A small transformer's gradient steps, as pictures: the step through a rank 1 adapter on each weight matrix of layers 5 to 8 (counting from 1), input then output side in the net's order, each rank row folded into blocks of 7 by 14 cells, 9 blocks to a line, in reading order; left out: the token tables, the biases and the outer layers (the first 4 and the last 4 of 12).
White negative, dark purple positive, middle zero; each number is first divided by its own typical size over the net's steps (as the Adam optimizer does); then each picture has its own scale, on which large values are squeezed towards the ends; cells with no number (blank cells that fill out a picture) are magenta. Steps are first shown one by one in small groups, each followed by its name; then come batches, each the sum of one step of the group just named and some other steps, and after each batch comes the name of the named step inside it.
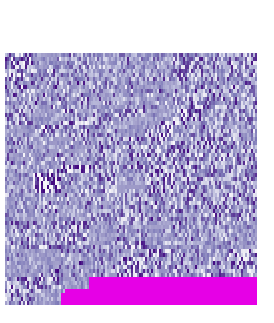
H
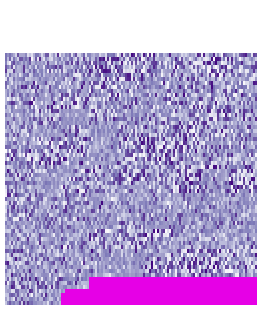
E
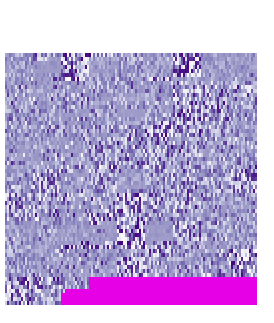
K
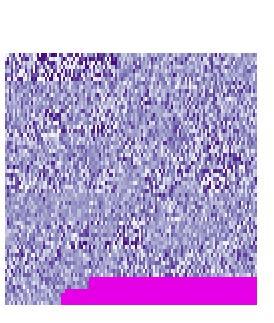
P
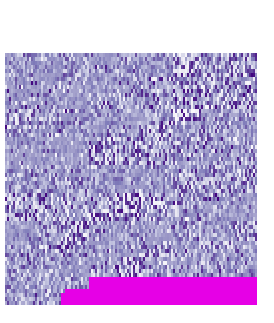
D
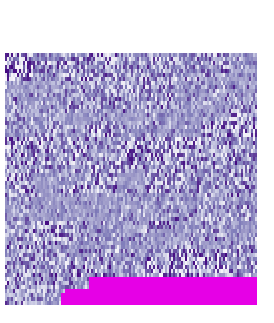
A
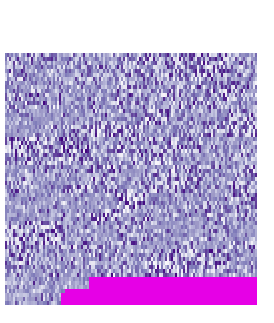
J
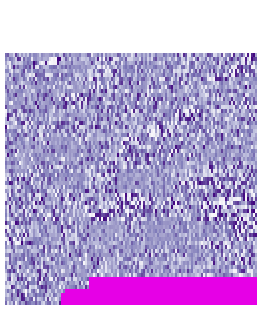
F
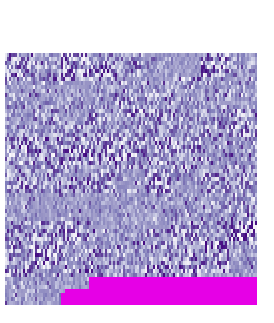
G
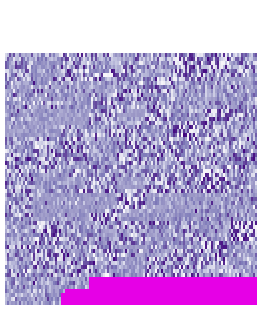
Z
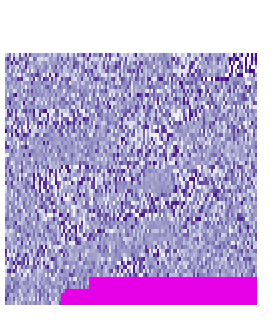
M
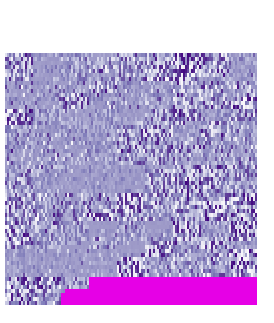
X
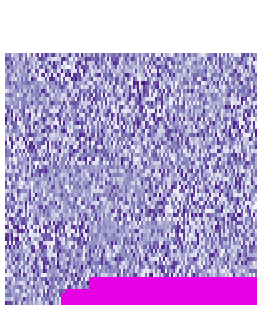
P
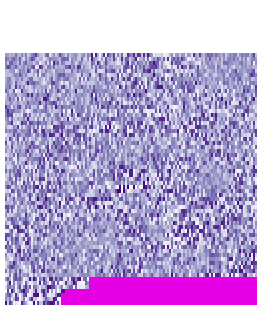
D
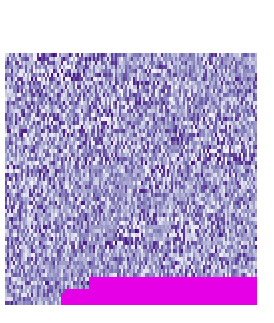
P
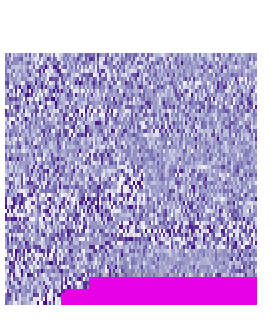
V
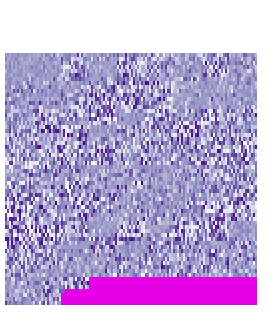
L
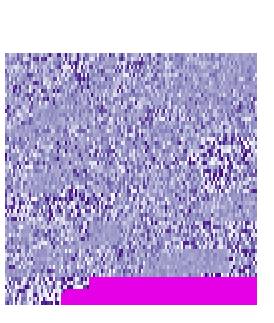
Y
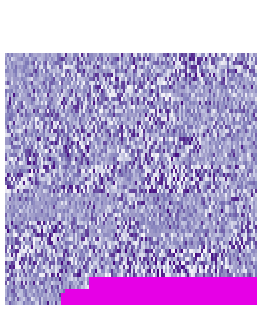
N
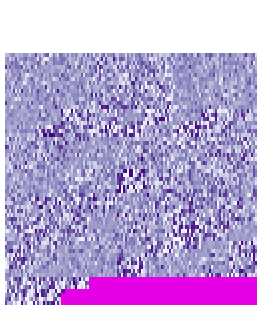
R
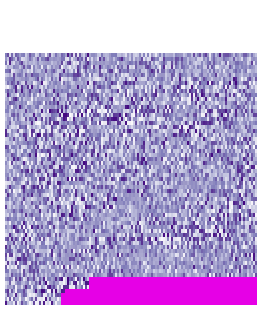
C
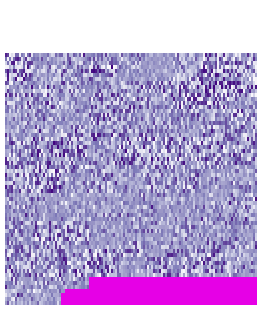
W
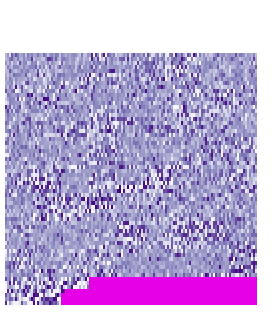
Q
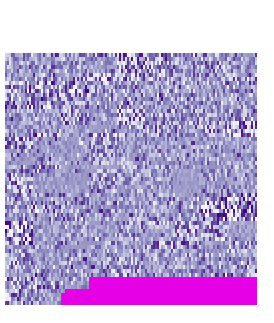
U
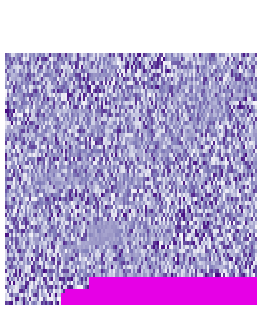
Y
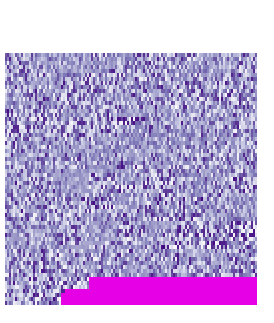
Q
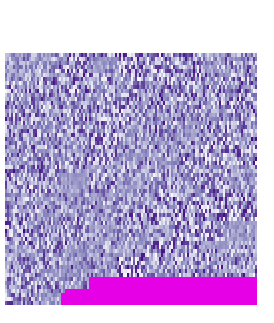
U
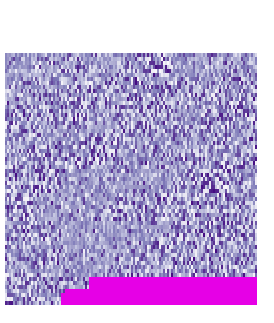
C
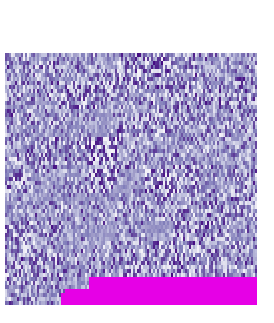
N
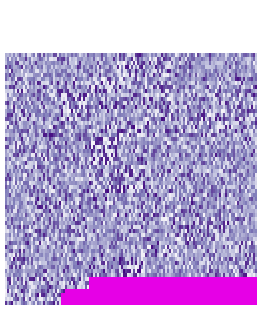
R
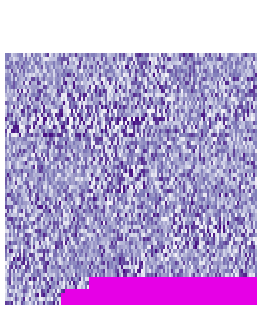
R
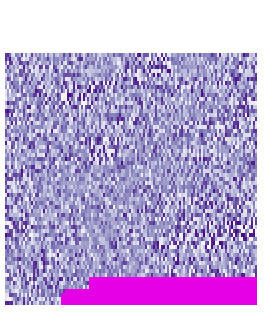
C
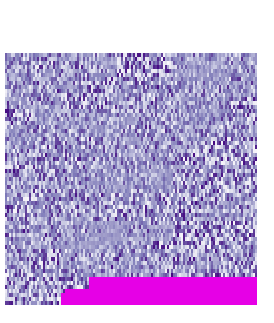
Y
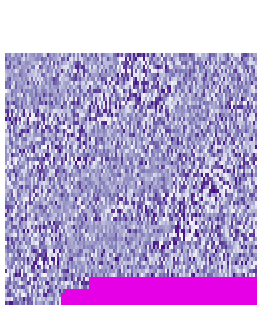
L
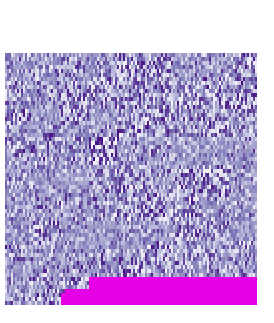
R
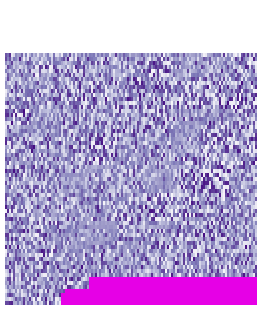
V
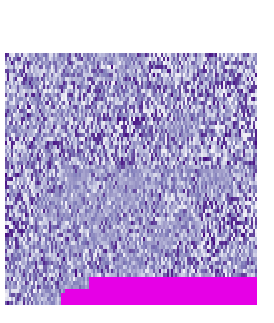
W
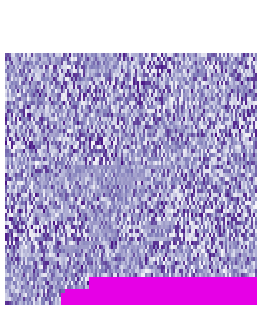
L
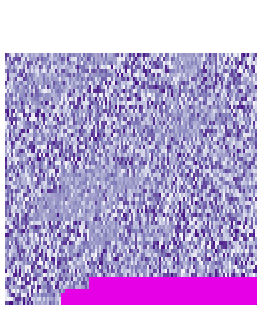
W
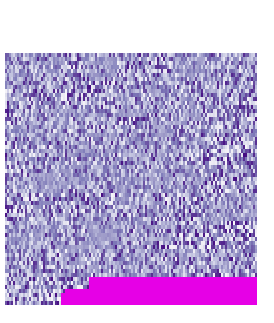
Y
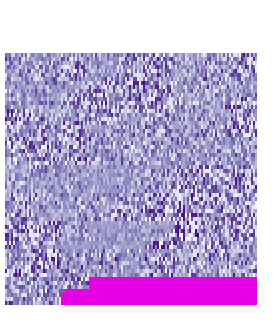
L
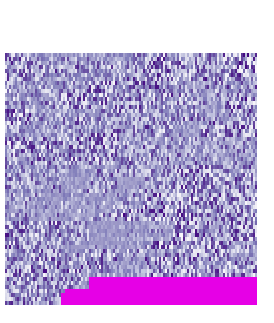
W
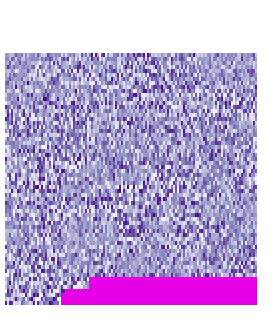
Q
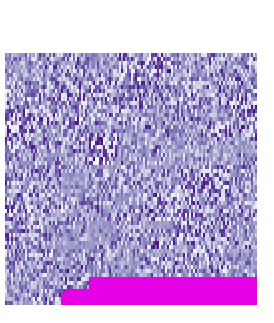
V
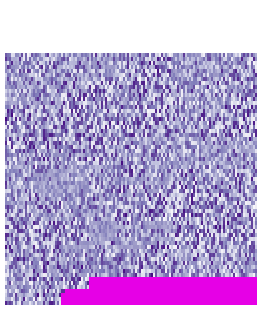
R
